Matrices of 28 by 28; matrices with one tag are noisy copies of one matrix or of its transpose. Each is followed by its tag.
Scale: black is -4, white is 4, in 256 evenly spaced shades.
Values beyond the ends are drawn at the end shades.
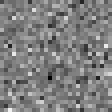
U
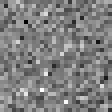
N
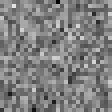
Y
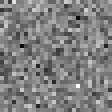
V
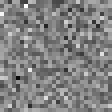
V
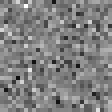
V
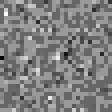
Y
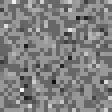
V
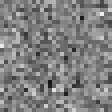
U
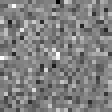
Y
